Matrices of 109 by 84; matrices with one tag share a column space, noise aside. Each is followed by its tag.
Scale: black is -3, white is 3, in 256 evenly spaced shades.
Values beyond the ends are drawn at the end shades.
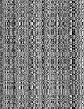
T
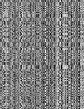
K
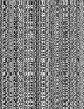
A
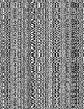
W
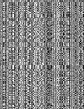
K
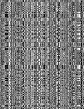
K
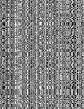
T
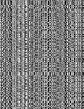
A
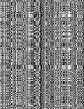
K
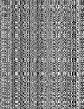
A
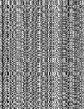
A
